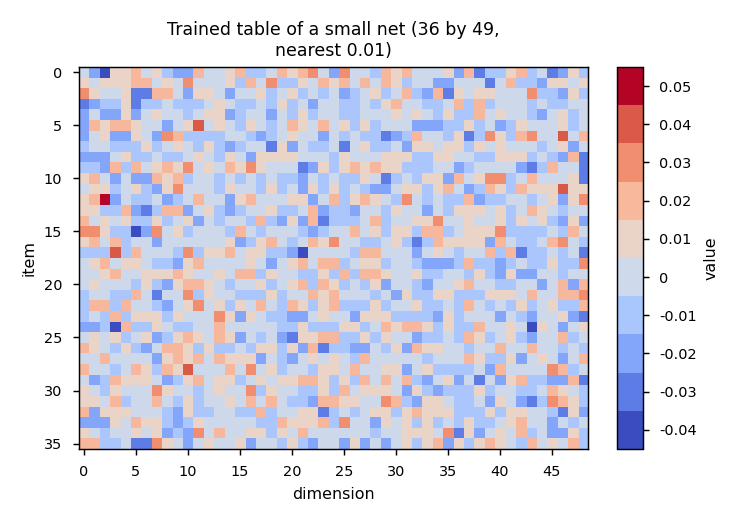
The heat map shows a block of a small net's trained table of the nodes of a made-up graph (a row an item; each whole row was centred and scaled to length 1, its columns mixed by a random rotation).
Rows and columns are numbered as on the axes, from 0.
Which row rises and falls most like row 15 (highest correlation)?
35
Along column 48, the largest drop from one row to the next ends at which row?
23
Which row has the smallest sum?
3
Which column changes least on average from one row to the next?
12
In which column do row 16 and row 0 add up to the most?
22
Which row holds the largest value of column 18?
1
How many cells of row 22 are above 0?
18
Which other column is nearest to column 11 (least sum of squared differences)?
37
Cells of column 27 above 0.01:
6
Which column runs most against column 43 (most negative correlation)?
29
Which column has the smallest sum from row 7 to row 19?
21
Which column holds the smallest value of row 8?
48
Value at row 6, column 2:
0.01
